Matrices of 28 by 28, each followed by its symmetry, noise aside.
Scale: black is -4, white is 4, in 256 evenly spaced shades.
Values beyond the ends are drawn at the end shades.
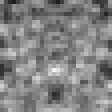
mirrored left to right.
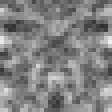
mirrored left to right.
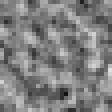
antisymmetric.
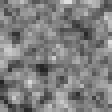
symmetric across the other diagonal.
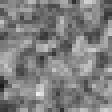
no symmetry.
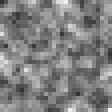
symmetric.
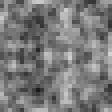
mirrored top to bottom.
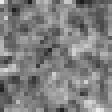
no symmetry.
